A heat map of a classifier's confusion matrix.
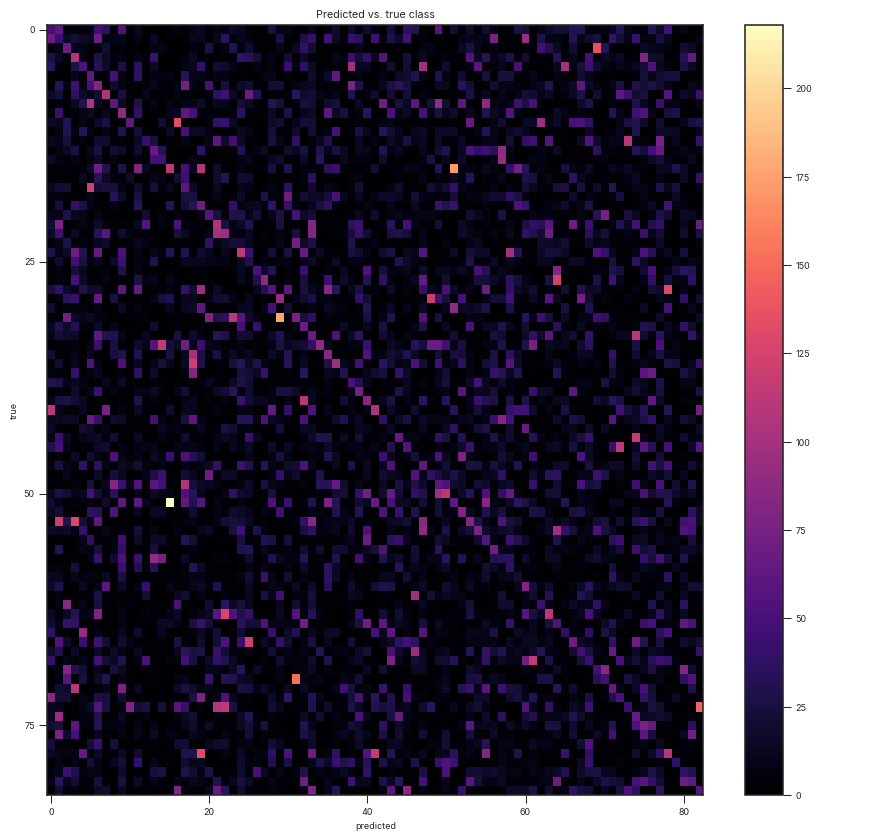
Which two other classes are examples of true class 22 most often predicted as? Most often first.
21, 33
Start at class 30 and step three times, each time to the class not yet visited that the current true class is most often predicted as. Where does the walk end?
19
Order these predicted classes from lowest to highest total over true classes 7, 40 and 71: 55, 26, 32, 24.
26, 24, 55, 32
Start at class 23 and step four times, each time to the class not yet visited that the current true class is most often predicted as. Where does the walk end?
20
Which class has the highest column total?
6
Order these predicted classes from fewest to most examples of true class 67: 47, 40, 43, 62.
47, 40, 62, 43
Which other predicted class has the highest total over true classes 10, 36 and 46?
18
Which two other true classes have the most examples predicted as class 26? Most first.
80, 32
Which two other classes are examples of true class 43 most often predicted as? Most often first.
60, 51
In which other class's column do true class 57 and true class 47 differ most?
13
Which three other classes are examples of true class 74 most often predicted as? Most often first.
1, 44, 39
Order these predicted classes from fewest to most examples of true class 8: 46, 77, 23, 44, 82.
23, 82, 44, 77, 46
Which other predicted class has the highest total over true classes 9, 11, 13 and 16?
17
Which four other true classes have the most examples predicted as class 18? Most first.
36, 35, 37, 42
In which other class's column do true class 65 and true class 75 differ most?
4
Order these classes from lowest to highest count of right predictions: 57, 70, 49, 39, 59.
59, 57, 70, 49, 39
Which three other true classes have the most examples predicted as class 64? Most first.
27, 54, 26
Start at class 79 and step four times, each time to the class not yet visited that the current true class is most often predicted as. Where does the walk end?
5
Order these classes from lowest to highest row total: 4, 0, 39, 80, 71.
39, 80, 0, 71, 4
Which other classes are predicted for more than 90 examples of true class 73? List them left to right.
21, 22, 82
